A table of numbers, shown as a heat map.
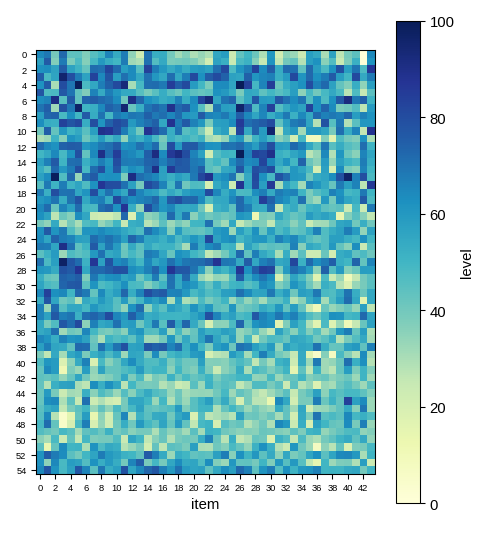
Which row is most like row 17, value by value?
10
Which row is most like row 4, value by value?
7
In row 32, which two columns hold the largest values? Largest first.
1, 40
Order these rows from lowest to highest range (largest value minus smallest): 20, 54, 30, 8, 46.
8, 54, 46, 30, 20
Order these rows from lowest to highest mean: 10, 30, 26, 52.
26, 30, 52, 10
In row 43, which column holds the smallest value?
36
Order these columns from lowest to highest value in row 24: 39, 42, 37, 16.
37, 16, 39, 42
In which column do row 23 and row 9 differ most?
17
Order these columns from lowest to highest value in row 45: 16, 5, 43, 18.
5, 43, 18, 16
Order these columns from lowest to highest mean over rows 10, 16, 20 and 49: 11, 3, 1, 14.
3, 11, 1, 14
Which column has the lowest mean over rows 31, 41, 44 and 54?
33
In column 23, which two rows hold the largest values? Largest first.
27, 3
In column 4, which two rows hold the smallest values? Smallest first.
47, 48
